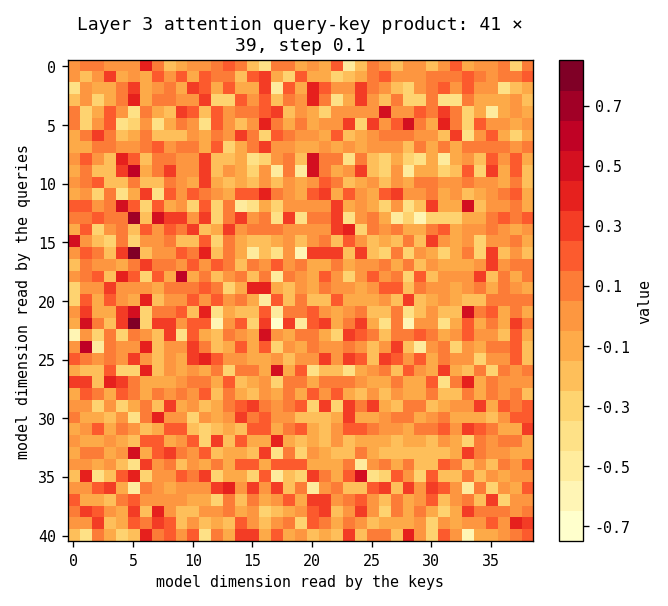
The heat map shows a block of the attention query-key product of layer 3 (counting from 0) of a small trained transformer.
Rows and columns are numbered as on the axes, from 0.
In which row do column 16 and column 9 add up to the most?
18
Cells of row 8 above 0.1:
7
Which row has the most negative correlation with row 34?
16
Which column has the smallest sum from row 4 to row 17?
19
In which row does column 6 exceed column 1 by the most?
40
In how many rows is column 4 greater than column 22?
18
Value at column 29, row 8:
-0.4
